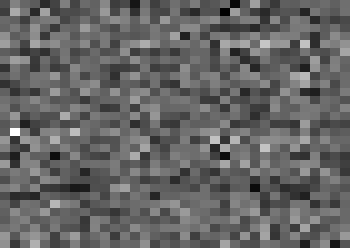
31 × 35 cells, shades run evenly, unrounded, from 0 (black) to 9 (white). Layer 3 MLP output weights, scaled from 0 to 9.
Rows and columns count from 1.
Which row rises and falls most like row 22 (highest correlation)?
13
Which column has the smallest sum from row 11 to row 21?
26
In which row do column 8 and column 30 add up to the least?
24
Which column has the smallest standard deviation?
10
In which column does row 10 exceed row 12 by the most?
31
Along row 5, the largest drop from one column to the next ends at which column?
19
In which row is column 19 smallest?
5
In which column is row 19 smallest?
22
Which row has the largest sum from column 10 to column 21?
6
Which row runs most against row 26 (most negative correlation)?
9
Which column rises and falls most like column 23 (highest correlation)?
27
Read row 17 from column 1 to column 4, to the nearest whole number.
3 9 4 2
